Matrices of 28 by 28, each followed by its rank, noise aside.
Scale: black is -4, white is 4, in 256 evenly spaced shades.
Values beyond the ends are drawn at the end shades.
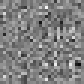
six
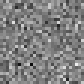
eight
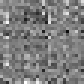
three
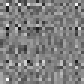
three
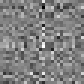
four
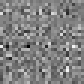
four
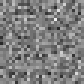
eight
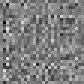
four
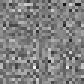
four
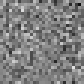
eight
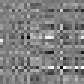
two
